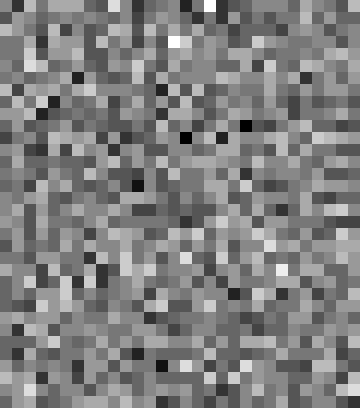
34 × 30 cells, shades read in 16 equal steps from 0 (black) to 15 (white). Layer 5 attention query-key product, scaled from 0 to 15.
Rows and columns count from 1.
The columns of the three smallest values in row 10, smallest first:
4, 14, 25
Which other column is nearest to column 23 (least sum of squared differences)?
17
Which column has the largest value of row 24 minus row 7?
3
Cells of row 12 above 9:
10
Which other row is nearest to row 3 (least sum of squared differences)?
27
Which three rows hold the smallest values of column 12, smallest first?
16, 30, 1
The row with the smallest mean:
11
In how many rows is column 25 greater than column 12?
15
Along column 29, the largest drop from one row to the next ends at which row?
19
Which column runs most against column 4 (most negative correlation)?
24
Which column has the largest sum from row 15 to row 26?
22
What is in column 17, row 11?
4
